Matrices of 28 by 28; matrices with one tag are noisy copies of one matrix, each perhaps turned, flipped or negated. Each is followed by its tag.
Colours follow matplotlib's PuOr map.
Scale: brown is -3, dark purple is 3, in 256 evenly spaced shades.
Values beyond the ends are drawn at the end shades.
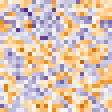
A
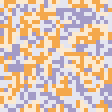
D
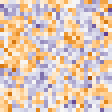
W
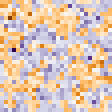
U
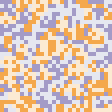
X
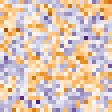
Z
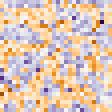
D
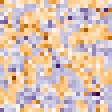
D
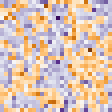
A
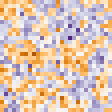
A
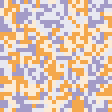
W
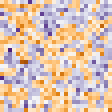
U
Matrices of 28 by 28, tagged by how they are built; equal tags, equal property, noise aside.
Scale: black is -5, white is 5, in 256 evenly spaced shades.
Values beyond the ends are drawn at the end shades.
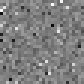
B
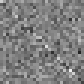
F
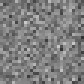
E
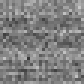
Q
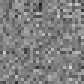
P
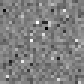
B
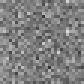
E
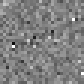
B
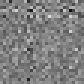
P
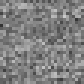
Q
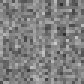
Q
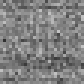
Q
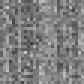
Q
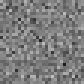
F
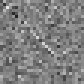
F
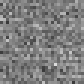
Q
